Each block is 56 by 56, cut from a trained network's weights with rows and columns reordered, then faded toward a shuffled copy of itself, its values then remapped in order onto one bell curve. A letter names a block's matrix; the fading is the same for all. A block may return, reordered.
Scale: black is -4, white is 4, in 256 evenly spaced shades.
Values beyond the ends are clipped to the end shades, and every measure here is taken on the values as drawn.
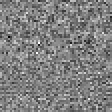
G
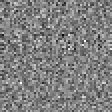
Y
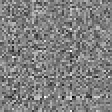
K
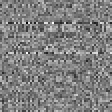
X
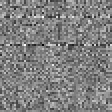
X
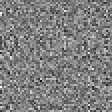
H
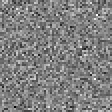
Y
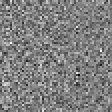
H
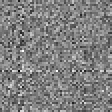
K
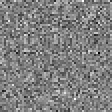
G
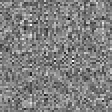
H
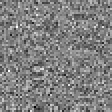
G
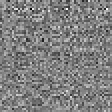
X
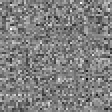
H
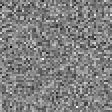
G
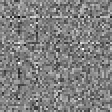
K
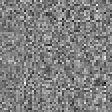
H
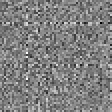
K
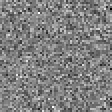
G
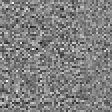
X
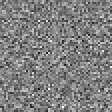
G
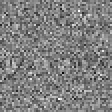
Y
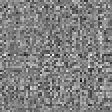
X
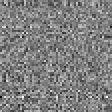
X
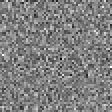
G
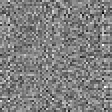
H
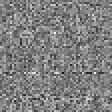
X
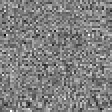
Y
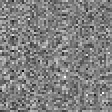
H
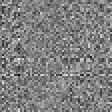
K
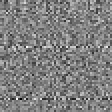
X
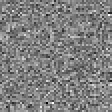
G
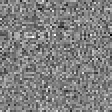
G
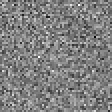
G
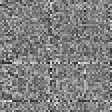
K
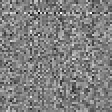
K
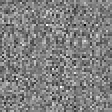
H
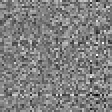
K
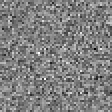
Y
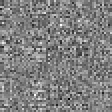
H
